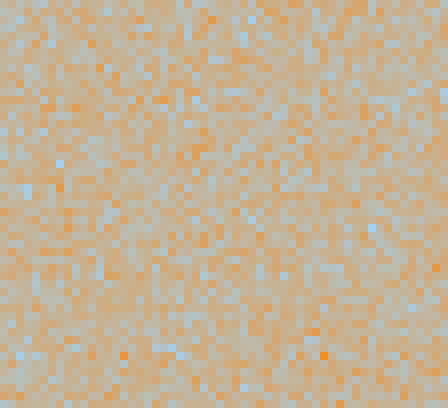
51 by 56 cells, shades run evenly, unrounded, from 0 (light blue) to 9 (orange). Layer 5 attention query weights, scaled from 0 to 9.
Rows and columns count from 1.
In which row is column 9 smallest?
51
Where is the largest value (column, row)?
41, 45
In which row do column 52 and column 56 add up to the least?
12
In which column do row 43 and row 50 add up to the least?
39
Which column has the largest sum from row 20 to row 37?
35
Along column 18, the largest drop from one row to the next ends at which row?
4
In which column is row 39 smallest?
52
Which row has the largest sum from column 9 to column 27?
3
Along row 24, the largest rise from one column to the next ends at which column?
8
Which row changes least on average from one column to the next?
40
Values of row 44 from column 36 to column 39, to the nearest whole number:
4 3 4 3
